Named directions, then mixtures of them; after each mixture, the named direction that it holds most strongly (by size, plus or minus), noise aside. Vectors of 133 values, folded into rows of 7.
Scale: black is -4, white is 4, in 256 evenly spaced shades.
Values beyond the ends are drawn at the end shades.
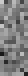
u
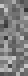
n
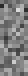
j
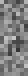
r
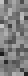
u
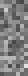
n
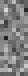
n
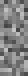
j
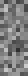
r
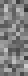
j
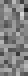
j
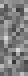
j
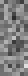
r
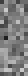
n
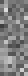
n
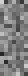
u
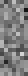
j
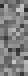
j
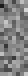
n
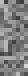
r
